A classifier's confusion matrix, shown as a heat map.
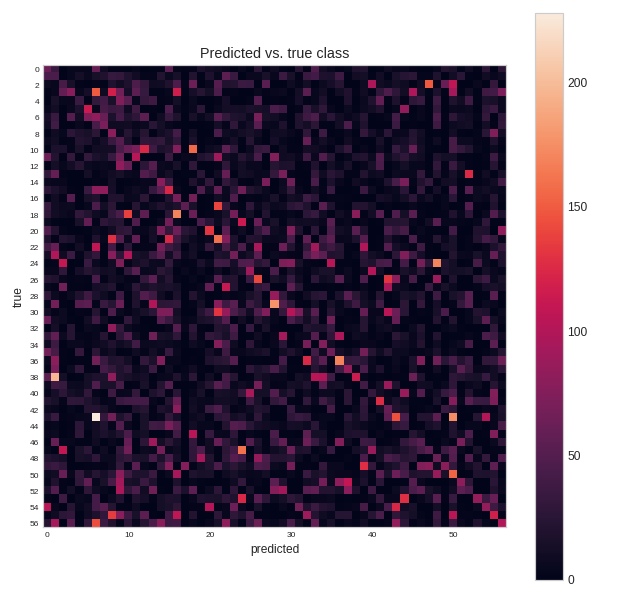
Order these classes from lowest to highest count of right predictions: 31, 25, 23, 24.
31, 24, 23, 25
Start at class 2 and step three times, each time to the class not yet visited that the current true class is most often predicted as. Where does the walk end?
48
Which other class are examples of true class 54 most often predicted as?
43
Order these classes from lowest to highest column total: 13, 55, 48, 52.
52, 13, 48, 55
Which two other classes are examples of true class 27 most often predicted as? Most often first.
22, 42
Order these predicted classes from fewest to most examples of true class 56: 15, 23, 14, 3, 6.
23, 15, 3, 14, 6
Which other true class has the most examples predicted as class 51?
46
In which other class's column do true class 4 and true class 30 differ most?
21
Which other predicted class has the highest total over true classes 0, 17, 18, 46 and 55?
16
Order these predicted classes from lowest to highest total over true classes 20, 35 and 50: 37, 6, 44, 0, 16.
37, 6, 44, 0, 16
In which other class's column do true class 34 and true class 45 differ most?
18
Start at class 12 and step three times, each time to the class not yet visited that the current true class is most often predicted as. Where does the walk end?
8
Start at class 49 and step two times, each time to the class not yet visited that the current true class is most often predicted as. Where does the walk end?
42
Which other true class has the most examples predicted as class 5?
6
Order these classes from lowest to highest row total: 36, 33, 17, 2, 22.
17, 33, 2, 22, 36
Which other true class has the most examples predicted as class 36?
33
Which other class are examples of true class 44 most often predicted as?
15
